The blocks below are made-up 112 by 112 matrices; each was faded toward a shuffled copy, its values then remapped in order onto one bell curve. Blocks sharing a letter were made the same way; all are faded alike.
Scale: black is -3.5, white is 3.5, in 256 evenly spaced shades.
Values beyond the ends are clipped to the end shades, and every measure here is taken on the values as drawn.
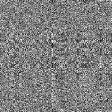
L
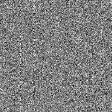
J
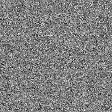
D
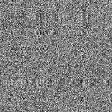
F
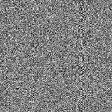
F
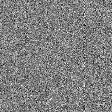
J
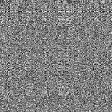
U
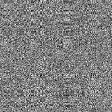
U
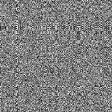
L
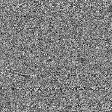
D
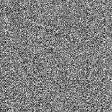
F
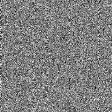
J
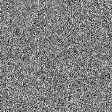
J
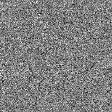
D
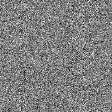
J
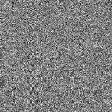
F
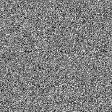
D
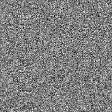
F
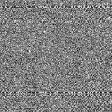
U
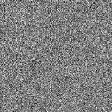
F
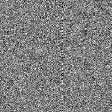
F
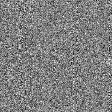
J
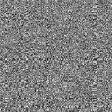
L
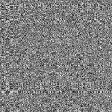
U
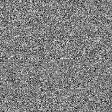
D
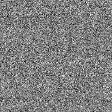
D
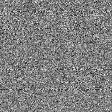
D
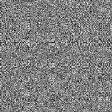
L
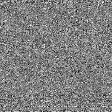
D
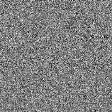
D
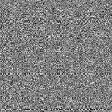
U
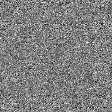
D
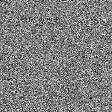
D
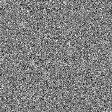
D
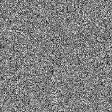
J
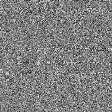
D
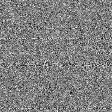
D
